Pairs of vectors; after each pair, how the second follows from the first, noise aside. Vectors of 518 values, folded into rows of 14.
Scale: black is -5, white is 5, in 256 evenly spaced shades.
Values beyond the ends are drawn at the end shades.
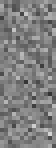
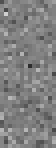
reversed, partly zeroed.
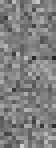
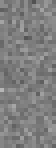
reversed, negated, shrunk.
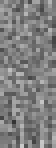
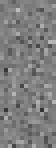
wrapped around, negated, partly zeroed.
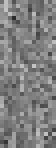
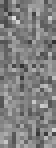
negated.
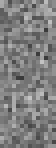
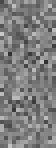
shuffled.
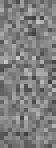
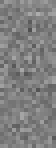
reversed, negated, shrunk.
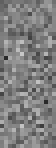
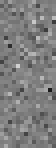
reversed, partly zeroed.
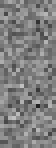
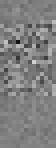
reversed, partly zeroed.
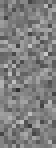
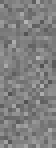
reversed, negated, shrunk.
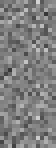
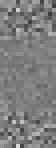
reversed, partly zeroed.
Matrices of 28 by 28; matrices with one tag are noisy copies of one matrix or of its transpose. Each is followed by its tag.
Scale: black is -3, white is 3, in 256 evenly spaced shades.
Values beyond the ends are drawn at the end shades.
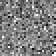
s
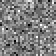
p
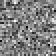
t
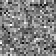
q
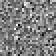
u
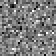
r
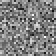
u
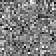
p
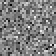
u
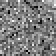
q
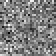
q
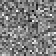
r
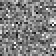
t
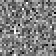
u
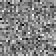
t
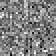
t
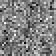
q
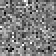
s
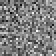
s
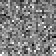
s
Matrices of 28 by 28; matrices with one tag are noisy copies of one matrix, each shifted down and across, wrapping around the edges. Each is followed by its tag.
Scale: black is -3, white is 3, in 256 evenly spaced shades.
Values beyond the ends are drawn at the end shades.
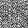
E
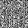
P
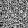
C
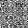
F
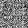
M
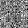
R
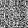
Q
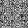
Q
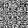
F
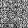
M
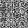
F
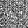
C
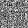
P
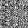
M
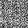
E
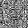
F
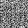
E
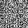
C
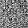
F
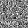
P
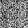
Q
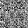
R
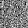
Q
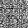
F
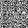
C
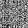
F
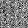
M
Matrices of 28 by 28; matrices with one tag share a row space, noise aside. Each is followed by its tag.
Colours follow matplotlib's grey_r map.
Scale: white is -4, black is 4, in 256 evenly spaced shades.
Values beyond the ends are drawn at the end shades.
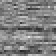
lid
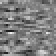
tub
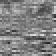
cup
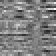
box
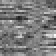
box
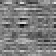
lid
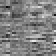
cup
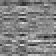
lid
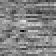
lid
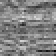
lid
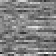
lid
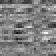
box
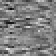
tub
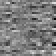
cup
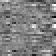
cup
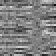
box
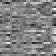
cup
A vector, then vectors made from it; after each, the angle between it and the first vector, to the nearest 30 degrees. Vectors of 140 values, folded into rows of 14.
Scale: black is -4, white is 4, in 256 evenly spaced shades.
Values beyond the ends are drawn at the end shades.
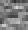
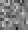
60 degrees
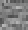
30 degrees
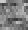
90 degrees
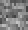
30 degrees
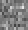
60 degrees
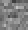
30 degrees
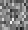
60 degrees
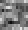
120 degrees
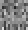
90 degrees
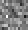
60 degrees
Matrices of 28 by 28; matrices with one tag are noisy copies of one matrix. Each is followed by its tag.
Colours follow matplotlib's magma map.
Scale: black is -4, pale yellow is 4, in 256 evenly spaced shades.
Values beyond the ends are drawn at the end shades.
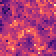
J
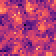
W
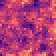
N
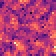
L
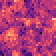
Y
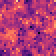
Y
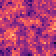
Y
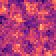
W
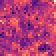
N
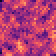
L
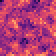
N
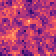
Y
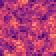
L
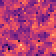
L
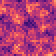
W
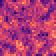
L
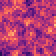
Y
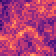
J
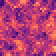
L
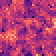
Y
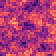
N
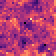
N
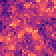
J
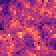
J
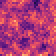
N
